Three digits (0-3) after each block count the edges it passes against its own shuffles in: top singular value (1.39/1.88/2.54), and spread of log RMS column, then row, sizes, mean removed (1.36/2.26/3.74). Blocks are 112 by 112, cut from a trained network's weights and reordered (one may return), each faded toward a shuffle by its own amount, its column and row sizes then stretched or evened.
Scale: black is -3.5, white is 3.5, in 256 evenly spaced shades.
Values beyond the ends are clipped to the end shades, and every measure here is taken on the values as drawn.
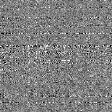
1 1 2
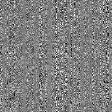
0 3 1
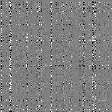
1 3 2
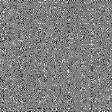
0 2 2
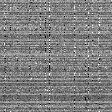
3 2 0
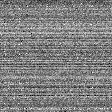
3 0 2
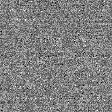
0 1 1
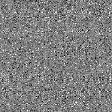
2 1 1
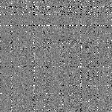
1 2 2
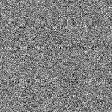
2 0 1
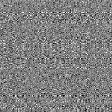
3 1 2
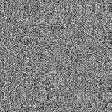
2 0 0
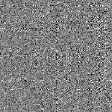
1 2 2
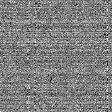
2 2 0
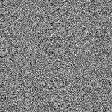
2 0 0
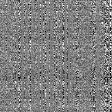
1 3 0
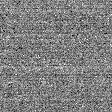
1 0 0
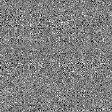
0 2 2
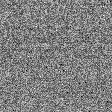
0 0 0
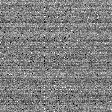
2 1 1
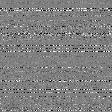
1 0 3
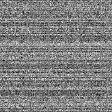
3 2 1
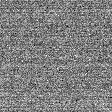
1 0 0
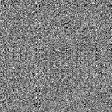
2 1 1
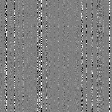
2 3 0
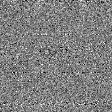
0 0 2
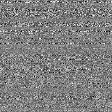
0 0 3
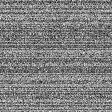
3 0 0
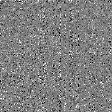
0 2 1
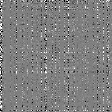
2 3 2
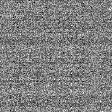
1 2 0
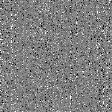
0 2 0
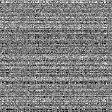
3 2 2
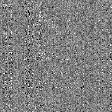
1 2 1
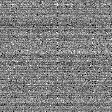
2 1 1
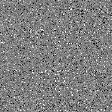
0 1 1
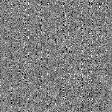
1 2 0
